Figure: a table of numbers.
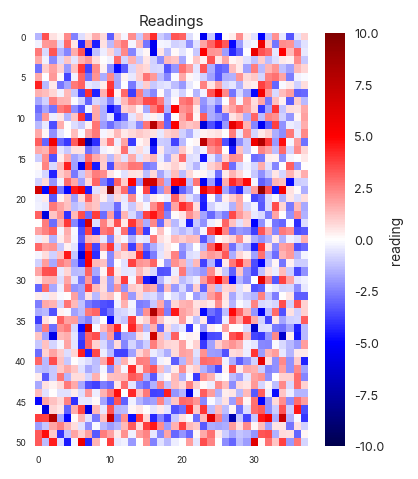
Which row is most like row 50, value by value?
2
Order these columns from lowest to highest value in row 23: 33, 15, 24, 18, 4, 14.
33, 15, 24, 18, 14, 4
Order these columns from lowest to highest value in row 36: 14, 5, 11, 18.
5, 18, 14, 11
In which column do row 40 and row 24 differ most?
15
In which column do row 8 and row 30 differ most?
16
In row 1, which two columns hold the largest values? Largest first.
31, 25
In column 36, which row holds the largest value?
46
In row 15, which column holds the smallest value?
23
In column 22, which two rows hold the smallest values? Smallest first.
42, 47
